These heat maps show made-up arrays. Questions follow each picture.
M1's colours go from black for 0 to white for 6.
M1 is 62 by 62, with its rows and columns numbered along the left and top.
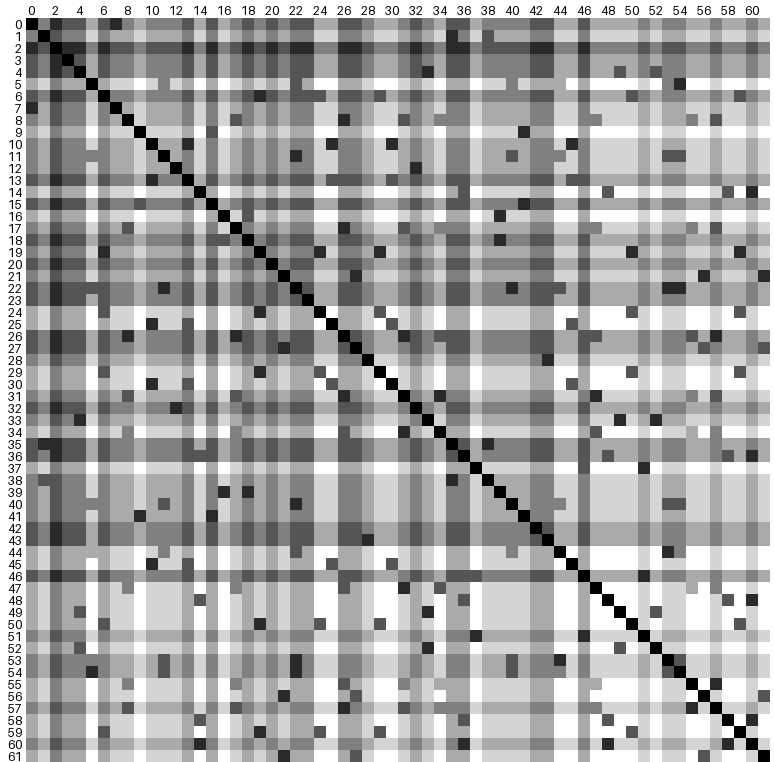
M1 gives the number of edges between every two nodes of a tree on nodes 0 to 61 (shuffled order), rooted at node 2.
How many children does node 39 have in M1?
1
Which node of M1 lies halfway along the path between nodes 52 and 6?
4
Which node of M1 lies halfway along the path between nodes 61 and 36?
27
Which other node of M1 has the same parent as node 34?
47
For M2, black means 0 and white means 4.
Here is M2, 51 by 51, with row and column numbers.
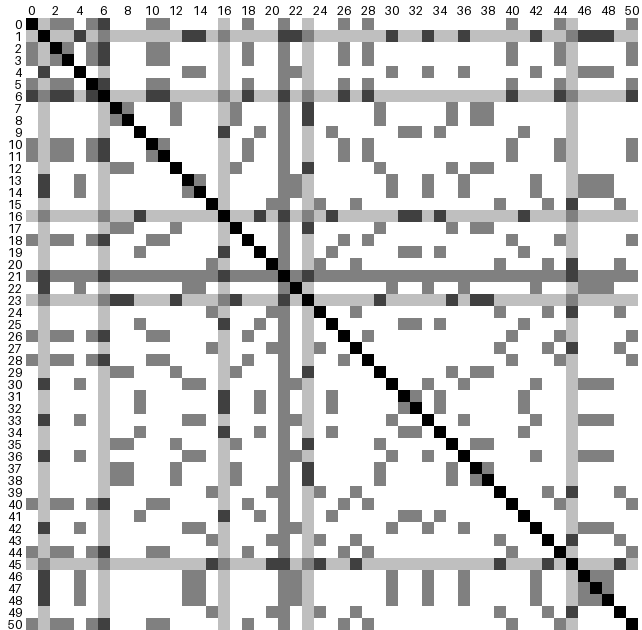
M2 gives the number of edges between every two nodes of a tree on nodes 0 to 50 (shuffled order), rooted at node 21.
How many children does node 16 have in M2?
7
